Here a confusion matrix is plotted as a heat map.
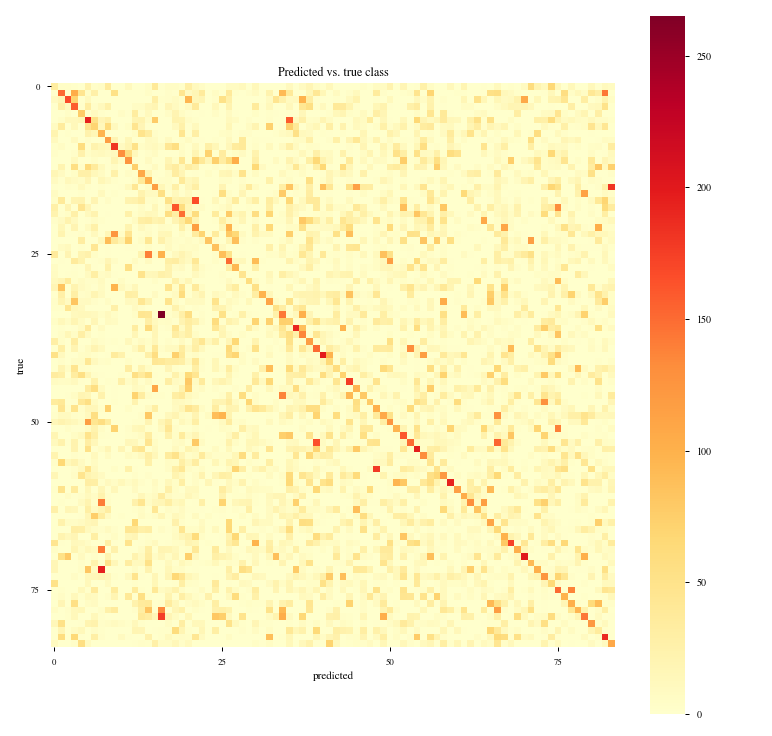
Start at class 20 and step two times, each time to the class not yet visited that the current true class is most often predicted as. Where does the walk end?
6
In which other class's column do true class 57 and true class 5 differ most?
48
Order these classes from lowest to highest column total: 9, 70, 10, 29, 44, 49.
10, 29, 70, 9, 49, 44
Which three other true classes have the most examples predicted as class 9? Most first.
22, 30, 51
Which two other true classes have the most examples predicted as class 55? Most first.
40, 23
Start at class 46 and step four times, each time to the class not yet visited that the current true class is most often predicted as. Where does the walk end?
49
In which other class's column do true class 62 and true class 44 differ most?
7
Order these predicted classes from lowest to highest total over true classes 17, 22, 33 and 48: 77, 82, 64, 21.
64, 77, 82, 21
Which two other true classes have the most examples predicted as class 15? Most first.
45, 5
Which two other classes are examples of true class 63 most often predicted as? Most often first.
45, 58
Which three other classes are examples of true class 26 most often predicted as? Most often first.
50, 30, 54
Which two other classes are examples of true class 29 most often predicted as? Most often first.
75, 63
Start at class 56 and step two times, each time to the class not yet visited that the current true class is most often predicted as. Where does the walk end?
82
